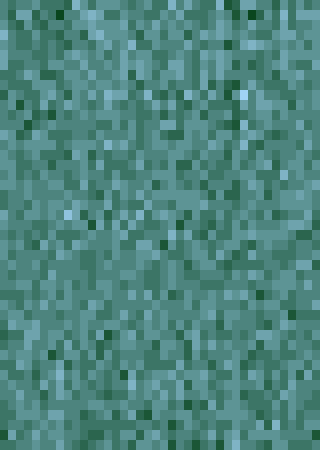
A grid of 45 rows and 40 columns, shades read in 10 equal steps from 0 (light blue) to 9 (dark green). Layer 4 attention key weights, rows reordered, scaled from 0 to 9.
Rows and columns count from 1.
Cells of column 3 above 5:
16
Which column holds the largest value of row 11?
3
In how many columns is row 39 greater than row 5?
14
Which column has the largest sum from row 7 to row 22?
30
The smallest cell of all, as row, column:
10, 31
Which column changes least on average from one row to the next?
25
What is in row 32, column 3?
4
